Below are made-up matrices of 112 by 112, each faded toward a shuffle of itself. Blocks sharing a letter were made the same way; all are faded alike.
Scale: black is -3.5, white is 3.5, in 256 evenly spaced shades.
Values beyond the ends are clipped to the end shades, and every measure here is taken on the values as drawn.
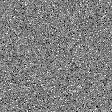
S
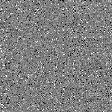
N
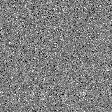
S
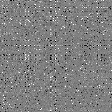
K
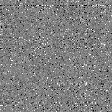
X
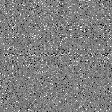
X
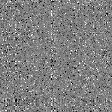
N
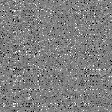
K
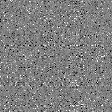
X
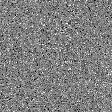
S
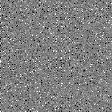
N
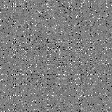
K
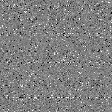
X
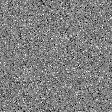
S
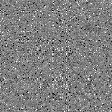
N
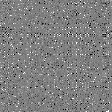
K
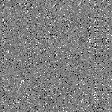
N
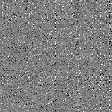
N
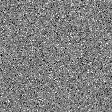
S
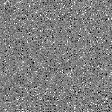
N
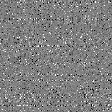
X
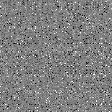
X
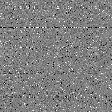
X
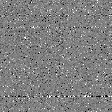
X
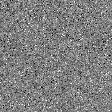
S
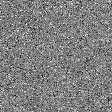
S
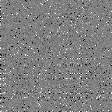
K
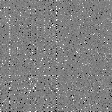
K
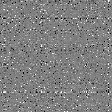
K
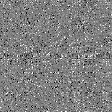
X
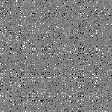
K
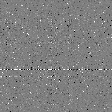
K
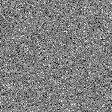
S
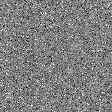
S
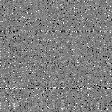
X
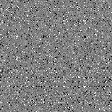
X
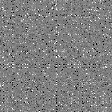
K
